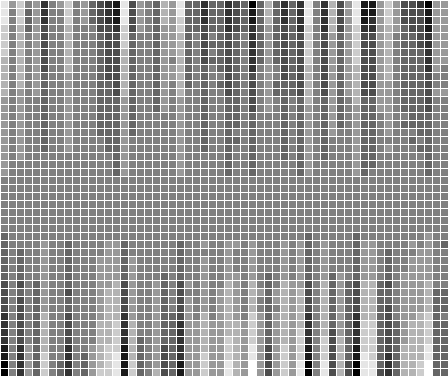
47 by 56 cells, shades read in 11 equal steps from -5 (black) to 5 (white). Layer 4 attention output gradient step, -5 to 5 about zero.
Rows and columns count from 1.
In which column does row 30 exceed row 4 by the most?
54
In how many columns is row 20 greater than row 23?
6
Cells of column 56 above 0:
9
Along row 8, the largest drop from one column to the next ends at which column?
46
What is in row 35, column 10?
0
